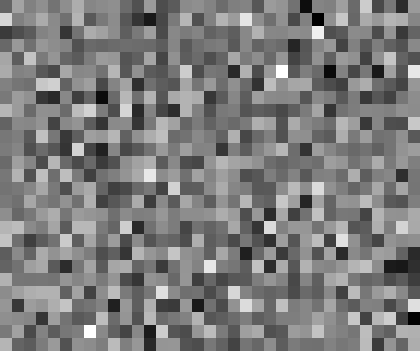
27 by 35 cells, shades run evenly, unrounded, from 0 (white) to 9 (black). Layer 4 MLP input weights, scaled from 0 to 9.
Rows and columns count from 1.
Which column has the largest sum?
12
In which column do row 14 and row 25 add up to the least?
13
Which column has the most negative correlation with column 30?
35
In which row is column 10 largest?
24
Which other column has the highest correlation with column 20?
32
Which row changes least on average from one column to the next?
4
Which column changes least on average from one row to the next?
19
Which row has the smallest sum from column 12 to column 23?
14
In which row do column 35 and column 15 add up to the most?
25
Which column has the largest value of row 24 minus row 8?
17
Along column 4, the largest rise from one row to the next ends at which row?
8
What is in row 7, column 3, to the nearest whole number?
5
